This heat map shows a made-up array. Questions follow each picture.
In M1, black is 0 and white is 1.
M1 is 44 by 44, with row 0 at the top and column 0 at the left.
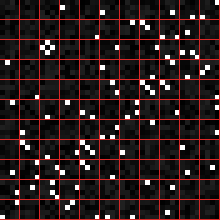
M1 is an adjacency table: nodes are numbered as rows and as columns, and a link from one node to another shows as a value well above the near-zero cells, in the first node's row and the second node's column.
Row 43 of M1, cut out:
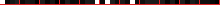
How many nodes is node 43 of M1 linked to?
4
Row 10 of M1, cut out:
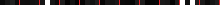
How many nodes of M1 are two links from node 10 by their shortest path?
5
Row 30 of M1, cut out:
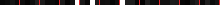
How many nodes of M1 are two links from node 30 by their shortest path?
2
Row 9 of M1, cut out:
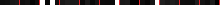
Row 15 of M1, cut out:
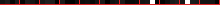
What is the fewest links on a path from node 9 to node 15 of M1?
4
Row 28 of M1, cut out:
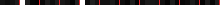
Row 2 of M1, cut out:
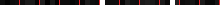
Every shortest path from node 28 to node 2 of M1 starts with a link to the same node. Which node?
node 16
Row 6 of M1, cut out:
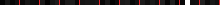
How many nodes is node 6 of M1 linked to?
1
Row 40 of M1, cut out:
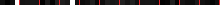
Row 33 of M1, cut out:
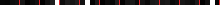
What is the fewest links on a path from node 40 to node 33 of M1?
7
